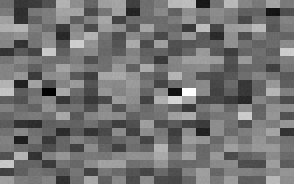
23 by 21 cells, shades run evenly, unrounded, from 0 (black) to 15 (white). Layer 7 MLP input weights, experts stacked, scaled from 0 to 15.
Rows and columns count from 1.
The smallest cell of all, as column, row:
4, 12
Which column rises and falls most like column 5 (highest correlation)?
8
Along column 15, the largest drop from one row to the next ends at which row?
5
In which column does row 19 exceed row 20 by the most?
17
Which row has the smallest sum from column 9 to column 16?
16
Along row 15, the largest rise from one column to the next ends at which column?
18
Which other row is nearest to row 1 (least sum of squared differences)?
15
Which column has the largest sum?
14
